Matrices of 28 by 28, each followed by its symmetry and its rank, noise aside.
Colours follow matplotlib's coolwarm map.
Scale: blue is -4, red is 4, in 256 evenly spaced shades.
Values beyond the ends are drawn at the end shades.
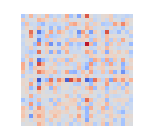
no symmetry, rank three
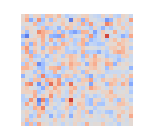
no symmetry, rank five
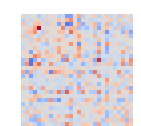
symmetric, rank five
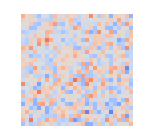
symmetric, rank five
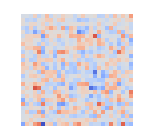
no symmetry, rank five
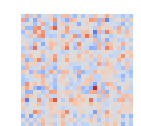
symmetric, rank four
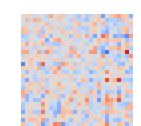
no symmetry, rank four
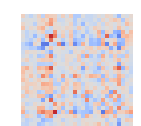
antisymmetric, rank four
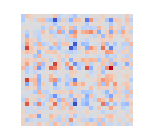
antisymmetric, rank four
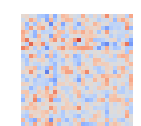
antisymmetric, rank four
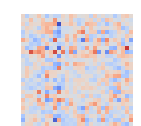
antisymmetric, rank four
